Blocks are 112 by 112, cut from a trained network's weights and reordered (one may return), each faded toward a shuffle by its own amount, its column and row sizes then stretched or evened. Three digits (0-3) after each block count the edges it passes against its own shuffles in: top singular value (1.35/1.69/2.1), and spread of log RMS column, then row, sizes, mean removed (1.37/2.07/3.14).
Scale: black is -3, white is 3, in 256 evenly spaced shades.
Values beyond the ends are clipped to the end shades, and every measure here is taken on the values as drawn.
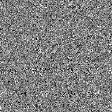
0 2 2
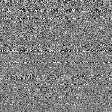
1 0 3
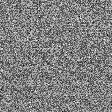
0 1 0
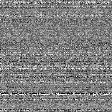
3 1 3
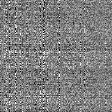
2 3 1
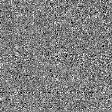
0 2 2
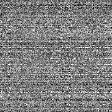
3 2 2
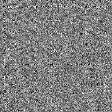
1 2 2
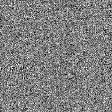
1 1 1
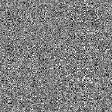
2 2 2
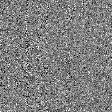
0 2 0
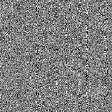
2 2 0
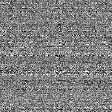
2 2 3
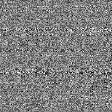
0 2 3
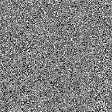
0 2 1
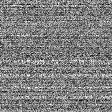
3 0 2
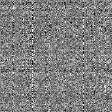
1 3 1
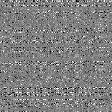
3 0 3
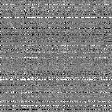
3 2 3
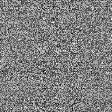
0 2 2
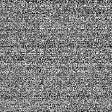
2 2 2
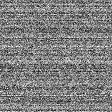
3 0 2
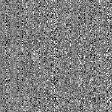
1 3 1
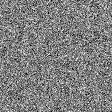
0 0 0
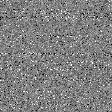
0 0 2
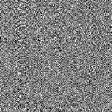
3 2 1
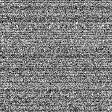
3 1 0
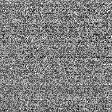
1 2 2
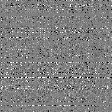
2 2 3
